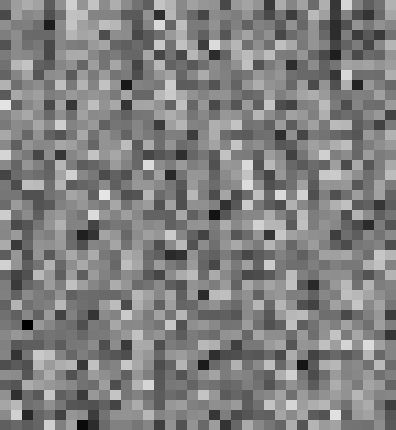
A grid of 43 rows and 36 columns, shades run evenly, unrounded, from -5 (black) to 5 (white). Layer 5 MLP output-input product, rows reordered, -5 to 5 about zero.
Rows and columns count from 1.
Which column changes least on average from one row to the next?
13
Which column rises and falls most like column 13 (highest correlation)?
31
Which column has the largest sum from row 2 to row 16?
8
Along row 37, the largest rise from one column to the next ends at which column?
9
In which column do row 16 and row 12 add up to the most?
30
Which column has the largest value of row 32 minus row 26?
17
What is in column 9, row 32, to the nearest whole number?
-3
